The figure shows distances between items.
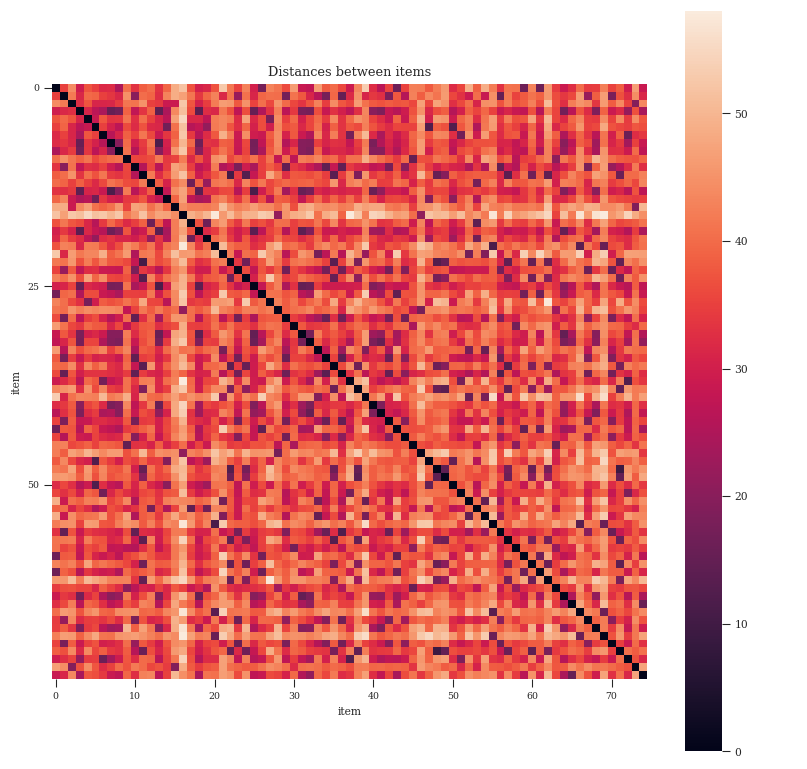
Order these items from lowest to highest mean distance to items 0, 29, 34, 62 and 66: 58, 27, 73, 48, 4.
48, 58, 4, 73, 27
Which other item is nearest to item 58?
30
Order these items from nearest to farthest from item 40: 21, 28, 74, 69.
74, 21, 69, 28
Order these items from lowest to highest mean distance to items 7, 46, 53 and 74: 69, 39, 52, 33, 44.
44, 33, 52, 39, 69
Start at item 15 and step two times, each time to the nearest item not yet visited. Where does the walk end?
2
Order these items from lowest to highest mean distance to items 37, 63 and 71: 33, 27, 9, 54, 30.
9, 30, 33, 54, 27
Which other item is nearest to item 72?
37
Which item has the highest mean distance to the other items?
16
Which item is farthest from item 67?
15
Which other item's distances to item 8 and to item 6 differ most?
51
